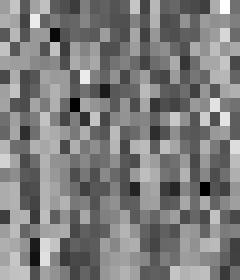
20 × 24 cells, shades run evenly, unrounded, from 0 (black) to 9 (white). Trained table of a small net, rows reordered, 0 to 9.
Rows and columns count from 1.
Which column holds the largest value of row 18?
5
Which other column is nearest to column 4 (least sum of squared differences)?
10
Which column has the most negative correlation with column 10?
2
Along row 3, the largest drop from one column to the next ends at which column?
6
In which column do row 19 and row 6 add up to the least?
4
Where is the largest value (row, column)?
1, 23
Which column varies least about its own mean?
17
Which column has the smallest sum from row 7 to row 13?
3
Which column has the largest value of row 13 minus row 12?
14
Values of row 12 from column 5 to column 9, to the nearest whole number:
6 5 5 4 5
